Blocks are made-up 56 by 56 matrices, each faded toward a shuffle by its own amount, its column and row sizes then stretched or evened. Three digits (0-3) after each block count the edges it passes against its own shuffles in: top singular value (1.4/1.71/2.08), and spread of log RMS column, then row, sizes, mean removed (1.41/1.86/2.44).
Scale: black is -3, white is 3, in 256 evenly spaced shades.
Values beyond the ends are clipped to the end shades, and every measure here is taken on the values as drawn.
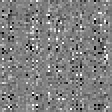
1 3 2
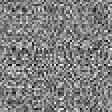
3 1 2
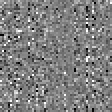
1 3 0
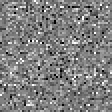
1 0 1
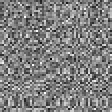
3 0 0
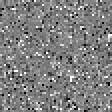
1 0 1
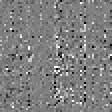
1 3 2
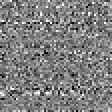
2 0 3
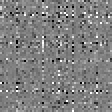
1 3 3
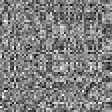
3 1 1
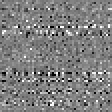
3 1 3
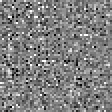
1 2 1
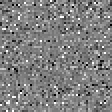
0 0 2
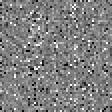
0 2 1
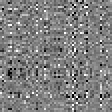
3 3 2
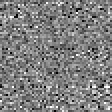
2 0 2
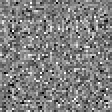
1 0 1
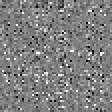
2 2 1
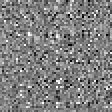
2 1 2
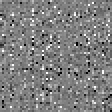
0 3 1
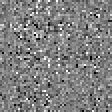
0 2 1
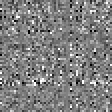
1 3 2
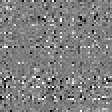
1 2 3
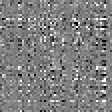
3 3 3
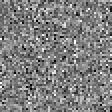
0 2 0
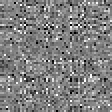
3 1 2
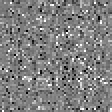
2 1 1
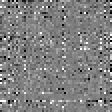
2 3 3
